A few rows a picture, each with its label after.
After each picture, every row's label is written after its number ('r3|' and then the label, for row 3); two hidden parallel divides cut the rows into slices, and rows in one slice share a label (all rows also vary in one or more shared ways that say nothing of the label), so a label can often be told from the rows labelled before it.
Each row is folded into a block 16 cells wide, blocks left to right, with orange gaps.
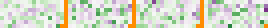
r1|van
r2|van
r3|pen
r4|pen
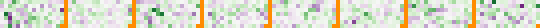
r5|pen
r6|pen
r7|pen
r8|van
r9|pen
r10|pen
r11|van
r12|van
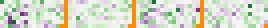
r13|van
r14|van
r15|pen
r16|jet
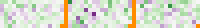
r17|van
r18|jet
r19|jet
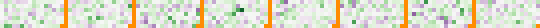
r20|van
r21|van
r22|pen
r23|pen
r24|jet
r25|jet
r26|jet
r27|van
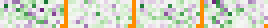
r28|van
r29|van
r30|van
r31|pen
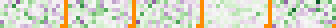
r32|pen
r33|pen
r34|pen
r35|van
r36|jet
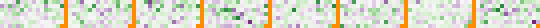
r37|van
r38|jet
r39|jet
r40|pen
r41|van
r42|van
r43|pen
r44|jet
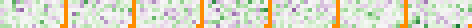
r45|van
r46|jet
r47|van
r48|jet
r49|pen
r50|pen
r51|jet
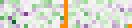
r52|jet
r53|pen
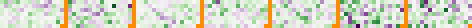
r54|pen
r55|jet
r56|jet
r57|jet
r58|pen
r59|pen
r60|pen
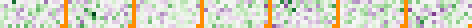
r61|van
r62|pen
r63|jet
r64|jet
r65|jet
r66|jet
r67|jet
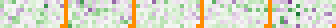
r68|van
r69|pen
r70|van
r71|jet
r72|van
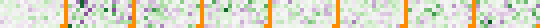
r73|van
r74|pen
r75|van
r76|jet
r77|van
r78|van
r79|pen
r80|jet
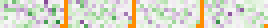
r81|van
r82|pen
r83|pen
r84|jet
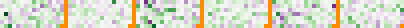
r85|pen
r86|van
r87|pen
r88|pen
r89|van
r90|jet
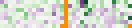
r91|van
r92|jet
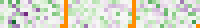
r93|jet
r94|pen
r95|van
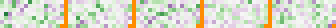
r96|pen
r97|van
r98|pen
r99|van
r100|jet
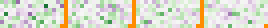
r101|van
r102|van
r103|van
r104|van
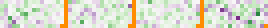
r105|van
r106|jet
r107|pen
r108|jet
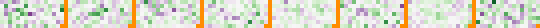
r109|jet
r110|pen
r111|jet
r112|jet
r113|van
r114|van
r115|pen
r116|jet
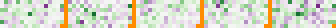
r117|pen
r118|pen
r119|jet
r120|jet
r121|pen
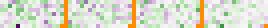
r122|pen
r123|pen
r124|jet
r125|van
